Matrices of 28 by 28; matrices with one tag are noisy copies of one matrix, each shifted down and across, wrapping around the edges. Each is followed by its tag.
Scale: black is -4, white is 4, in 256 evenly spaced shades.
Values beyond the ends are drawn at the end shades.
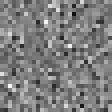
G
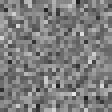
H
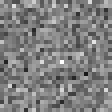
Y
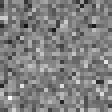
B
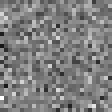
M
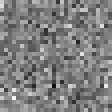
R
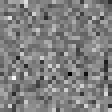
R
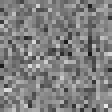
R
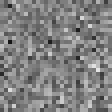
G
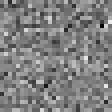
B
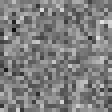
G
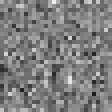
H
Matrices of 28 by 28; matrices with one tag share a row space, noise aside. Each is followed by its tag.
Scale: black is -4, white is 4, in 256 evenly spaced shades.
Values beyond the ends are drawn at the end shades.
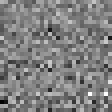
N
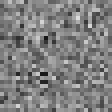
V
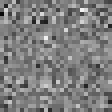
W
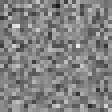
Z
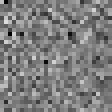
W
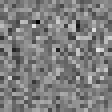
Z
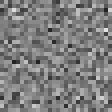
Z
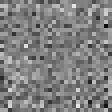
N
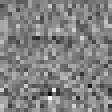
N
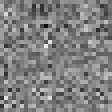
W
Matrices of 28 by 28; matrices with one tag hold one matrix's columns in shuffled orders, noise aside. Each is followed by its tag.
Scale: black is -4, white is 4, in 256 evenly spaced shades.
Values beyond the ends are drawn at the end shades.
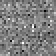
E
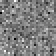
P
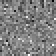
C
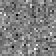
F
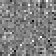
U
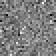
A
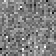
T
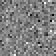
A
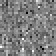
T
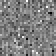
P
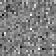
F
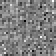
U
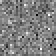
F
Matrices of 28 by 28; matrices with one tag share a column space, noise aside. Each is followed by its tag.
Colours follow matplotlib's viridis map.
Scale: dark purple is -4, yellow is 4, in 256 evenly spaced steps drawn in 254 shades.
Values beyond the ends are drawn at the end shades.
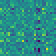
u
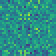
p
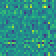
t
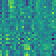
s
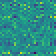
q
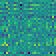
q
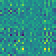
u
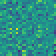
p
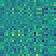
u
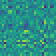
t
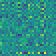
q
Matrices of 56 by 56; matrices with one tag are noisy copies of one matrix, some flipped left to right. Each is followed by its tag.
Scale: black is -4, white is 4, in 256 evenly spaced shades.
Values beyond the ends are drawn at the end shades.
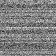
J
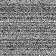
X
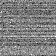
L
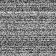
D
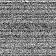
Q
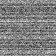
X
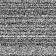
L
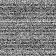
X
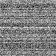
J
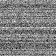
J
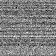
L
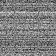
D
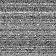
D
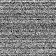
Q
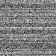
J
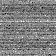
X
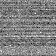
L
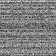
Q
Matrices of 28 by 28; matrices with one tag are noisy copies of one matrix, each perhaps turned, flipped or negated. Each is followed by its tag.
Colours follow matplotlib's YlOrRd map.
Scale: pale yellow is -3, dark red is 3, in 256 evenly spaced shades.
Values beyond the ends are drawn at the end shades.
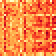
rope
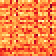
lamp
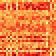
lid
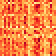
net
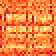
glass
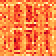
glass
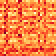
lamp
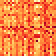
net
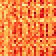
lamp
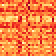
net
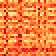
lamp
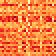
net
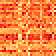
net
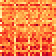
rope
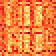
glass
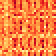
lamp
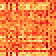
lid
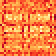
glass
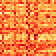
net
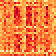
glass
